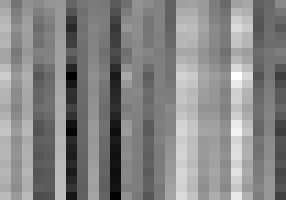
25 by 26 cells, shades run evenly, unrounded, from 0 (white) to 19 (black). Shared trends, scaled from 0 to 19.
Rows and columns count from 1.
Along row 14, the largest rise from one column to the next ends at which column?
7
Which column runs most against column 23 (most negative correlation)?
24
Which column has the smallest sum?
22
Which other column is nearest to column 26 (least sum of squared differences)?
4
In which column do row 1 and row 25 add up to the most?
11
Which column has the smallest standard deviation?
15
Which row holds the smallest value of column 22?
10
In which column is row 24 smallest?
17
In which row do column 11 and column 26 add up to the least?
1
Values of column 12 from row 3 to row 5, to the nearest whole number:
9 8 9
